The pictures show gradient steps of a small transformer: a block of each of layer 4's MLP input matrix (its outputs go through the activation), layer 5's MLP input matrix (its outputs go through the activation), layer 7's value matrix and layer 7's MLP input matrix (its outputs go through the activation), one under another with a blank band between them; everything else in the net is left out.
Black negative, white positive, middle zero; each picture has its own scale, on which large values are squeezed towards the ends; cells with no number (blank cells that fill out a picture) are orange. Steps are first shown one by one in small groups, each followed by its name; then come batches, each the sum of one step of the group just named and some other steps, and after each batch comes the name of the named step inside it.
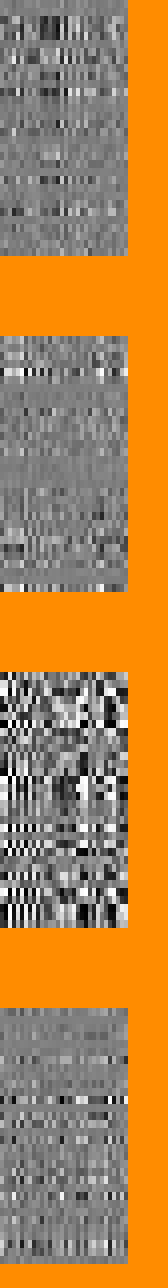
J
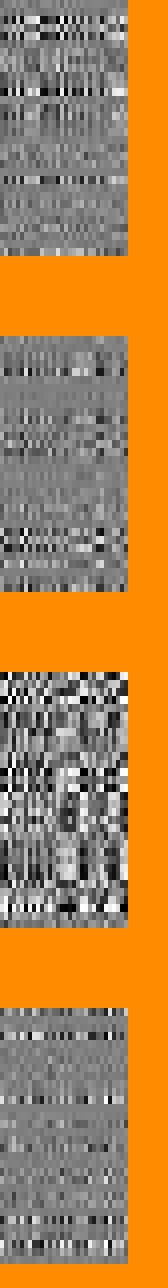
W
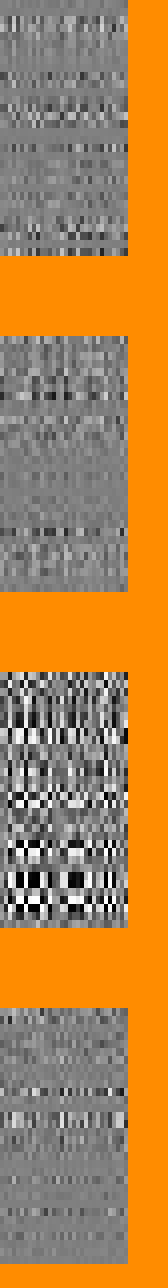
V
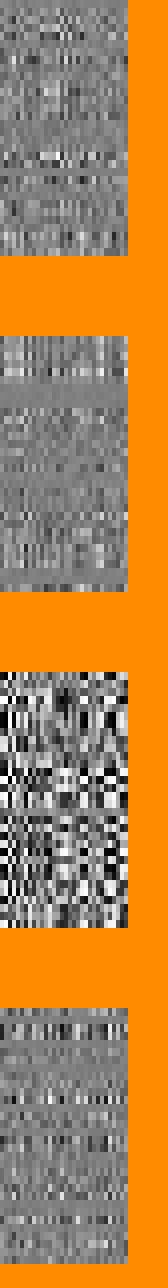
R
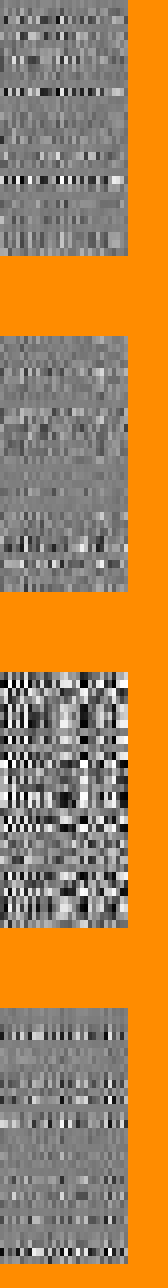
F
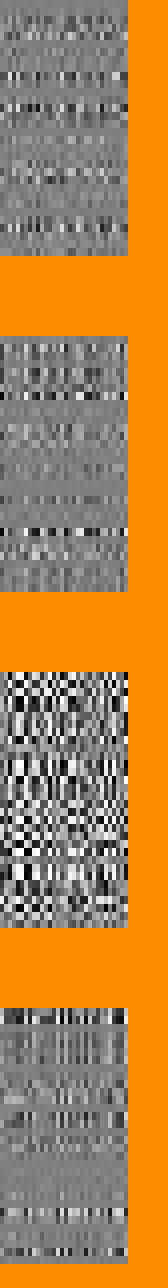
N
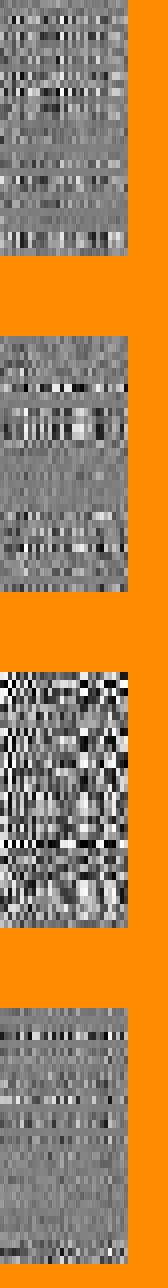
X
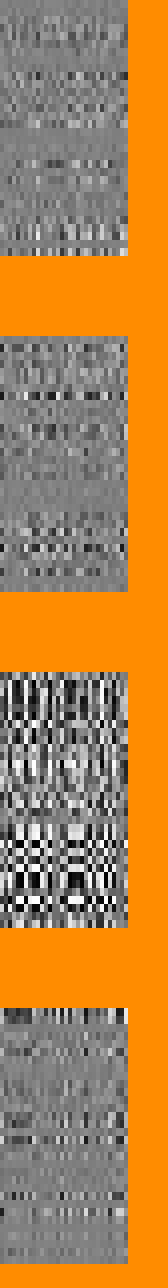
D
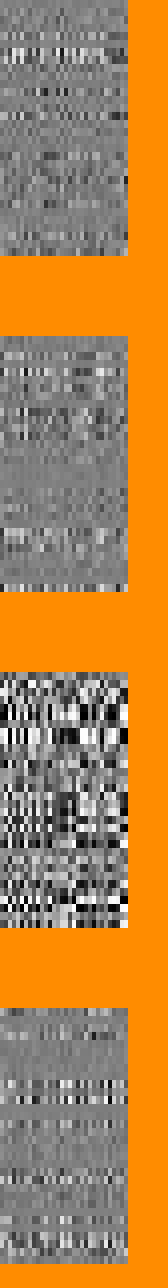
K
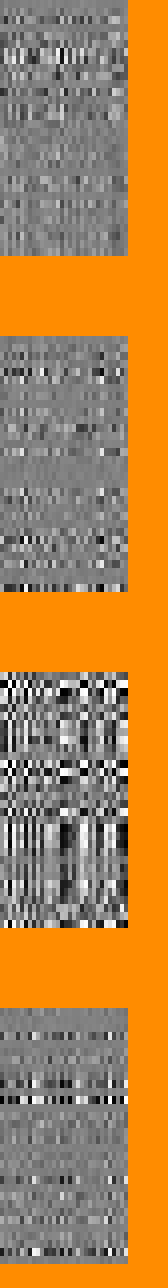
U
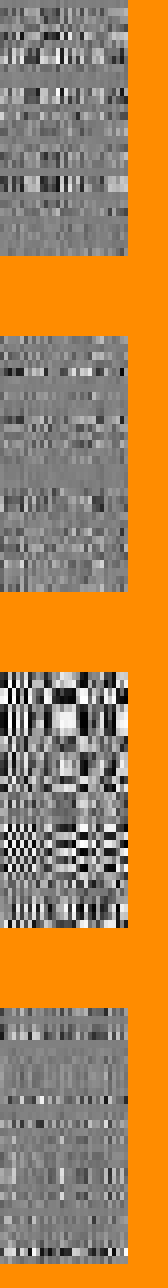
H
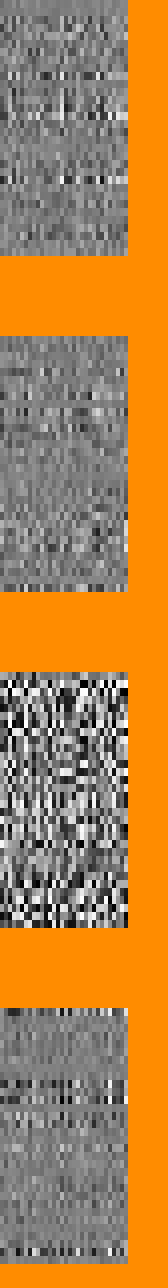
U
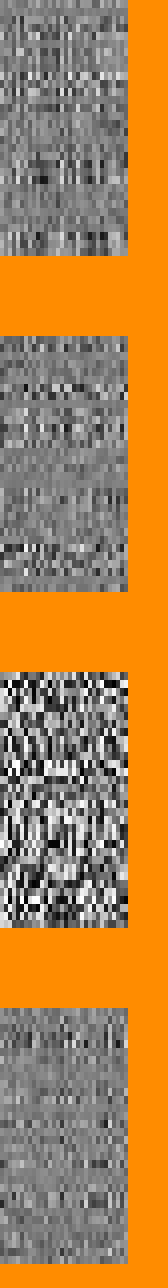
X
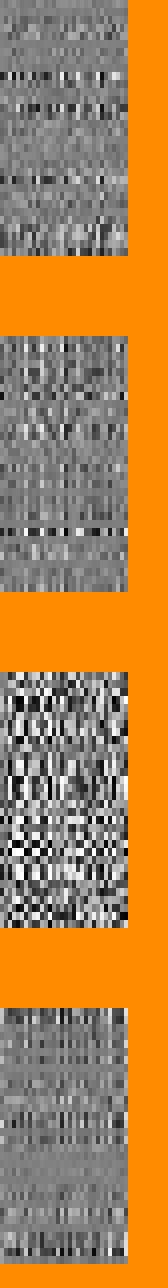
N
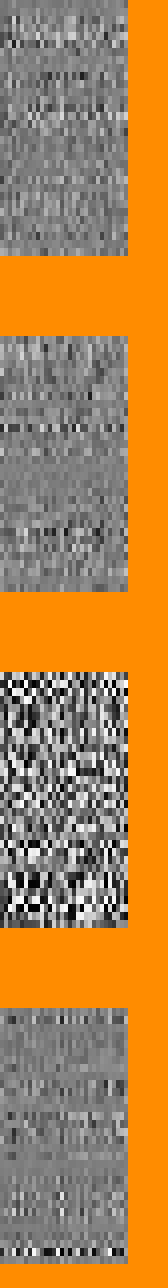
V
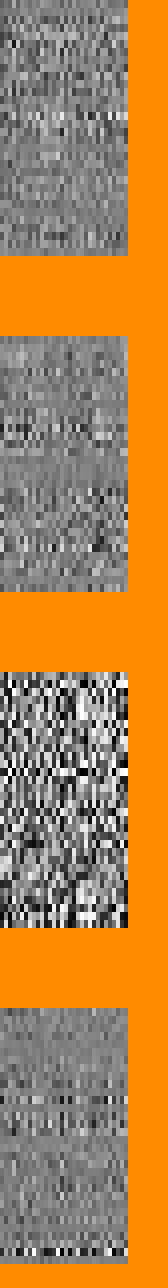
U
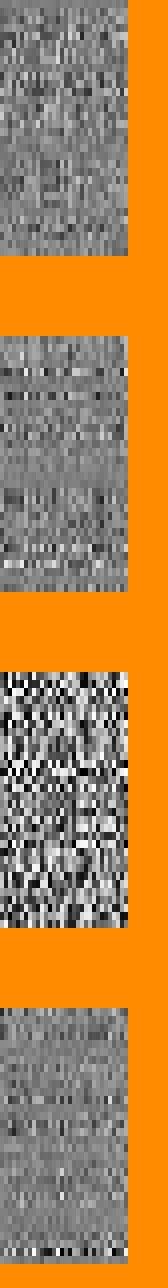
H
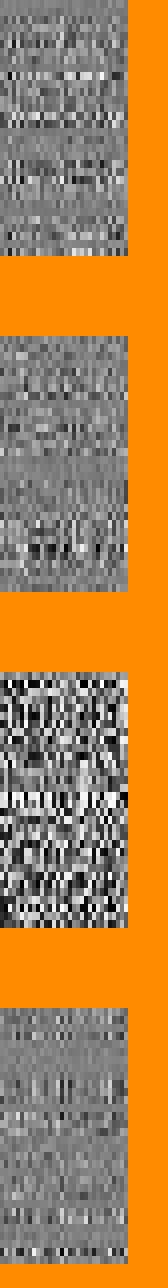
F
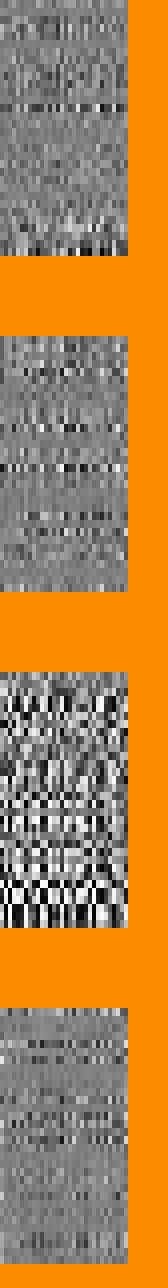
J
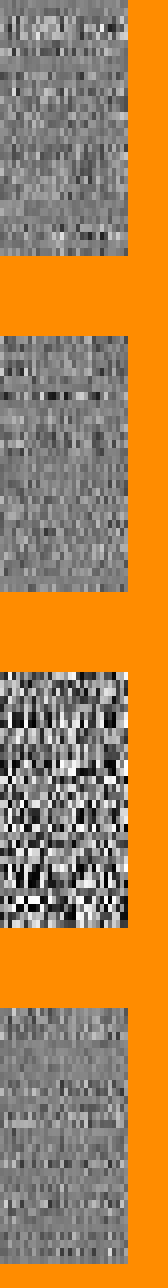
V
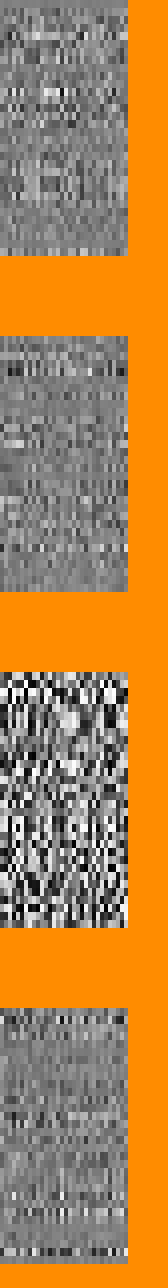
H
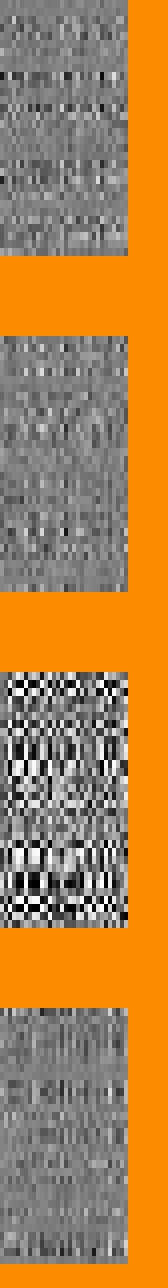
V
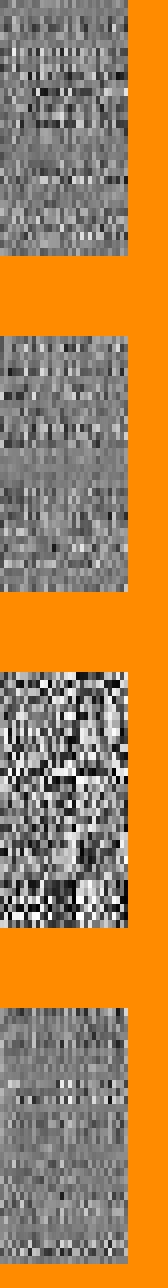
K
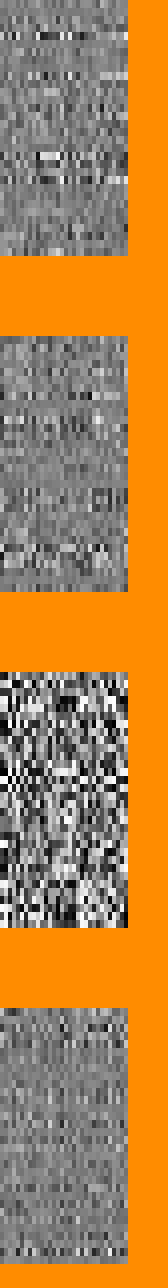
R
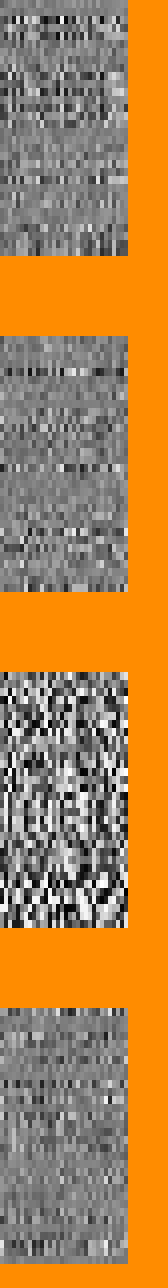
W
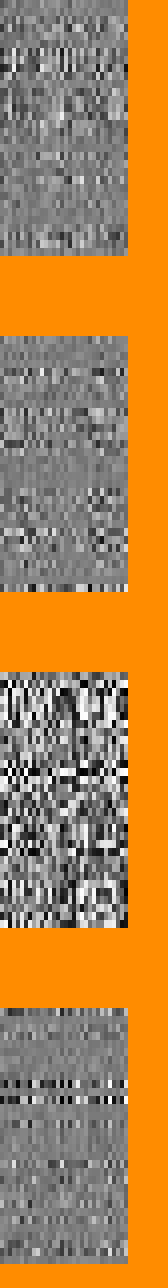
U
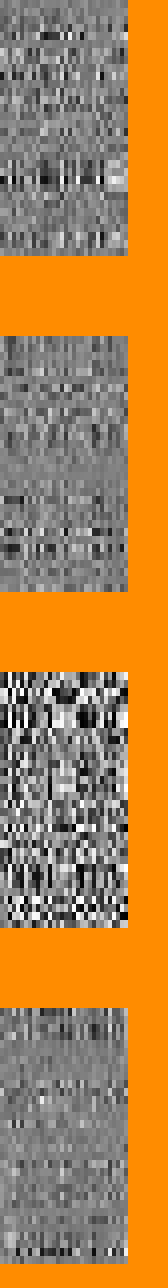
H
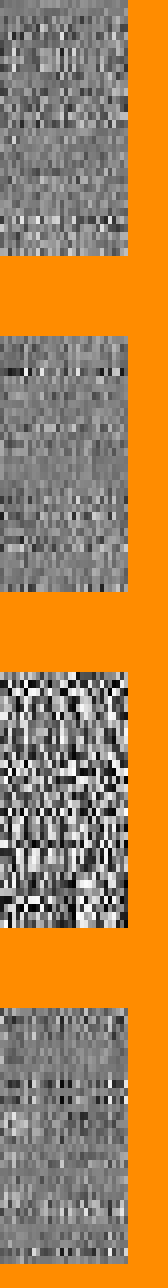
U
